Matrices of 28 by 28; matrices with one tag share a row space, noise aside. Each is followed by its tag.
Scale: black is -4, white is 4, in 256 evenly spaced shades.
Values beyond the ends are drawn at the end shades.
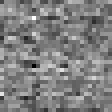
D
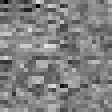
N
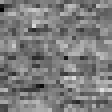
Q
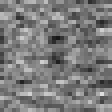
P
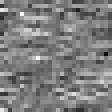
Q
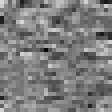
P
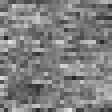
Q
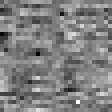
Q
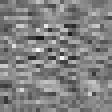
N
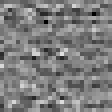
D
